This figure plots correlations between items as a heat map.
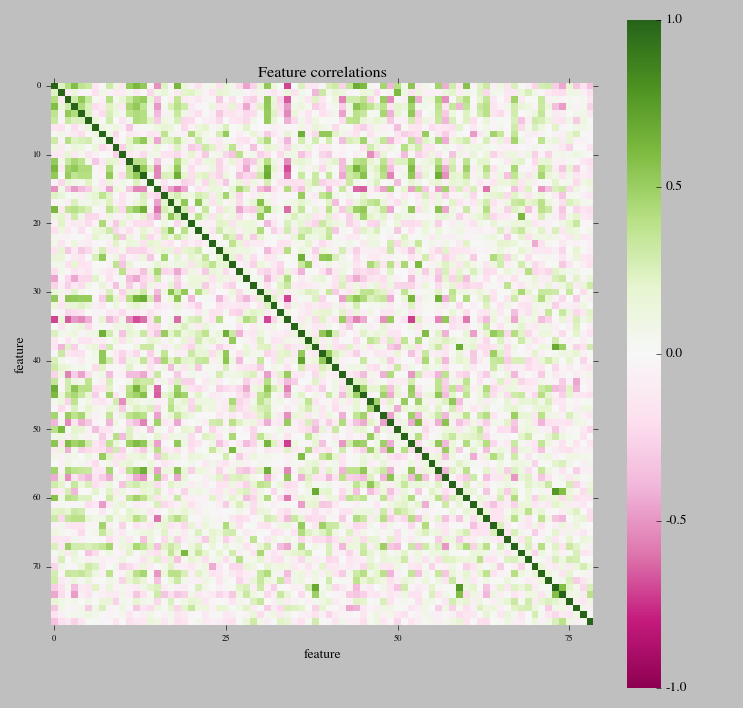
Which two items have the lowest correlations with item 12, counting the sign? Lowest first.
34, 15
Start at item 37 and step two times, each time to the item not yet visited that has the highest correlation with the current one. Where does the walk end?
53
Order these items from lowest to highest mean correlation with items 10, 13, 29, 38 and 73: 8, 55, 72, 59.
72, 55, 8, 59
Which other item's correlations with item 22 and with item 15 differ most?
18
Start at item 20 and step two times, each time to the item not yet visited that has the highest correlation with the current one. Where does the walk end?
36
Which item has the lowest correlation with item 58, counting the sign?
10
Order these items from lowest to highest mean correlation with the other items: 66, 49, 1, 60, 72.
49, 66, 1, 72, 60
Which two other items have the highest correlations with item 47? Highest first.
46, 17
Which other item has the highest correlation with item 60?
0
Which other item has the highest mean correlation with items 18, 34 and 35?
19
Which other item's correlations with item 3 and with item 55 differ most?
74
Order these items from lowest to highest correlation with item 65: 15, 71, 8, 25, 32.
32, 71, 15, 8, 25
